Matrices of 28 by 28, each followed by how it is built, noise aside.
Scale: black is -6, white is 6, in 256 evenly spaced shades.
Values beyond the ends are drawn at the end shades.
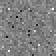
sparse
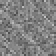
Toeplitz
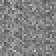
repeating rows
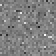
sparse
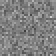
repeating columns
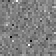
sparse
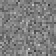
repeating rows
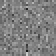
uneven columns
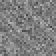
Toeplitz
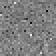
sparse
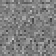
repeating columns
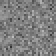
repeating rows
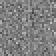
repeating rows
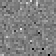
sparse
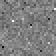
sparse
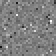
sparse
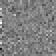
uneven columns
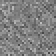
Toeplitz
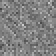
Toeplitz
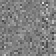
uneven columns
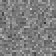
repeating columns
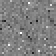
sparse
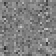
uneven columns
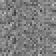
repeating rows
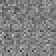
repeating columns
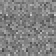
repeating columns
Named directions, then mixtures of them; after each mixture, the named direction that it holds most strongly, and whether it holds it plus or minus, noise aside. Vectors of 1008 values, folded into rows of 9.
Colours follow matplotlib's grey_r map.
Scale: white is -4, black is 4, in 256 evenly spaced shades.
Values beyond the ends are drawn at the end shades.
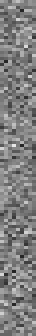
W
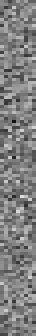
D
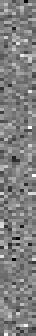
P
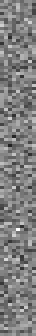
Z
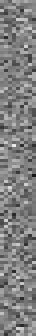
W, plus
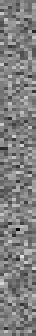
Z, minus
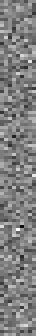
Z, plus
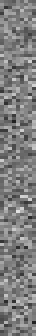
D, plus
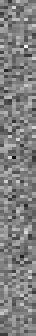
D, plus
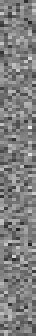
Z, minus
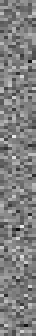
Z, minus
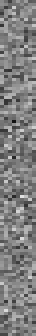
D, plus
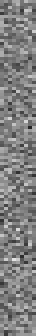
Z, plus
